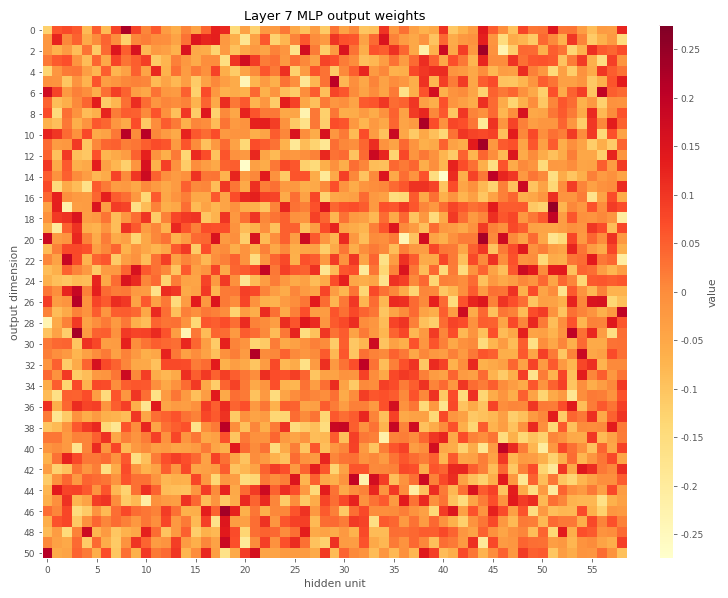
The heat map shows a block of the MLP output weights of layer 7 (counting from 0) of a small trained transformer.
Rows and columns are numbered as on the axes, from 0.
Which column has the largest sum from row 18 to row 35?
3
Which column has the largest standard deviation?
44
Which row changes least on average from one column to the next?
41
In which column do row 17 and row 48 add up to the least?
2
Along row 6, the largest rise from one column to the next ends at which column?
56
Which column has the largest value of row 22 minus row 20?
36
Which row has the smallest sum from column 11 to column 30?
5
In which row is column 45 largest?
14
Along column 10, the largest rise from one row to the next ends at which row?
10
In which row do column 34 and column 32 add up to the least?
23
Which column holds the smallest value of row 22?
58
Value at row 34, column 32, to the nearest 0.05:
0
